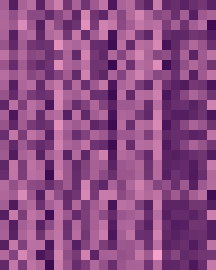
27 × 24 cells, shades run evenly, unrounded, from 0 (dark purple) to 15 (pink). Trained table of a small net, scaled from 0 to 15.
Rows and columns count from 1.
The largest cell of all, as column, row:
18, 26
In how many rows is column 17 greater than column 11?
12
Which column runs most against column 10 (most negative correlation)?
11
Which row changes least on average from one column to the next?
19
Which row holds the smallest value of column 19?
7
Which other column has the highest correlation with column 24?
5
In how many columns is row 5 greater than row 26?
11
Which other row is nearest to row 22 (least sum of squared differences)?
27
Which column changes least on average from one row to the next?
20
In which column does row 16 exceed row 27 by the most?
6
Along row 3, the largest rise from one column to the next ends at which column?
10
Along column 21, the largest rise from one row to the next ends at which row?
2
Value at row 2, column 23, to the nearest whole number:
8
